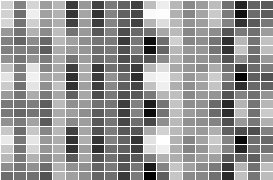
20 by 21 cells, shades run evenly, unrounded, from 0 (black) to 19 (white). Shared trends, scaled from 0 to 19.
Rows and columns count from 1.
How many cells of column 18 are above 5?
14
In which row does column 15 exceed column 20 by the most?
15
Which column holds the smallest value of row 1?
19
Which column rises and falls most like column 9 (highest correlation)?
16
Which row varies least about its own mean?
7
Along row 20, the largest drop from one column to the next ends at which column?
12
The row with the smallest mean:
20
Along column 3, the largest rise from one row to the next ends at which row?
8
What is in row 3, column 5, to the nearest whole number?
13
